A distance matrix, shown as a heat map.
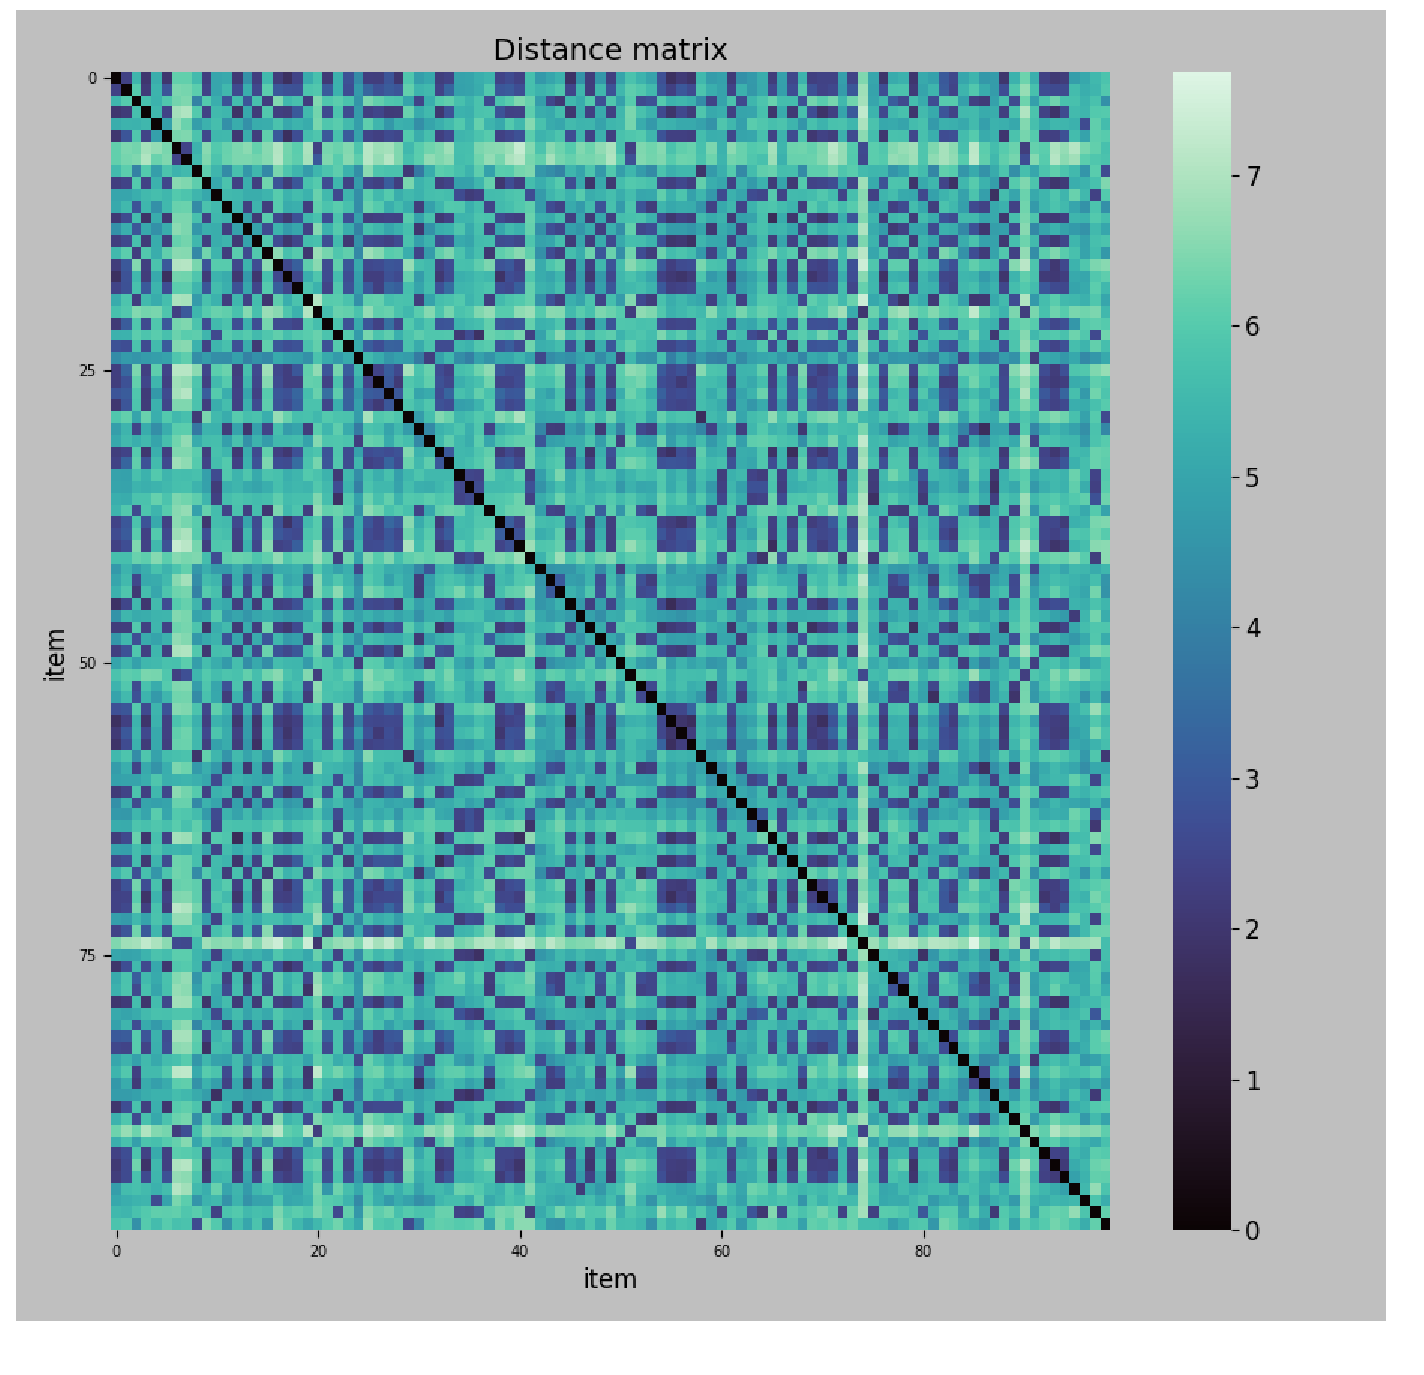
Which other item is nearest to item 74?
20
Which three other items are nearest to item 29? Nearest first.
58, 8, 98
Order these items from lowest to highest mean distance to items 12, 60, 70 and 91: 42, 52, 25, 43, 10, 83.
83, 25, 42, 10, 43, 52
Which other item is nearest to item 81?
53
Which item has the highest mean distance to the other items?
74
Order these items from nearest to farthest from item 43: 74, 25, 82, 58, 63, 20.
58, 63, 82, 25, 20, 74
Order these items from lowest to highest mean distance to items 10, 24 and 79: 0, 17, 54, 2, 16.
0, 17, 16, 54, 2
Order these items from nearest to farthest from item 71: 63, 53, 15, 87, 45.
45, 63, 87, 53, 15
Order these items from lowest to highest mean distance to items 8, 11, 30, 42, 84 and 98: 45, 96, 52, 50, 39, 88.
50, 52, 96, 45, 88, 39
